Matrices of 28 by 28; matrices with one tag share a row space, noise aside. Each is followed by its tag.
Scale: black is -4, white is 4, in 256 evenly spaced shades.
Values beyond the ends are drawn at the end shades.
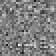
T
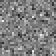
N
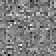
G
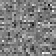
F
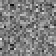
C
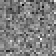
G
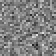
C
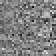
F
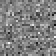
G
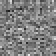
G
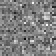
F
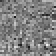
F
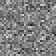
G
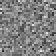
N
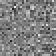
F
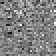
G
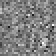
N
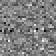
C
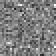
G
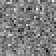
G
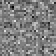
C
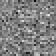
T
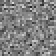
C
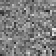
F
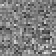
F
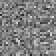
T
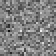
G
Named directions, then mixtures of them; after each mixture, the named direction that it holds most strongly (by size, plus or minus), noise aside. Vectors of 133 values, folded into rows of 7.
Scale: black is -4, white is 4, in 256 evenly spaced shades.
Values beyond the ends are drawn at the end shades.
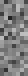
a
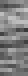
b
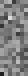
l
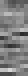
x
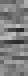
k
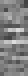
k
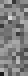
l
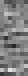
x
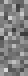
a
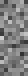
a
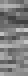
b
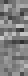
k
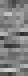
x
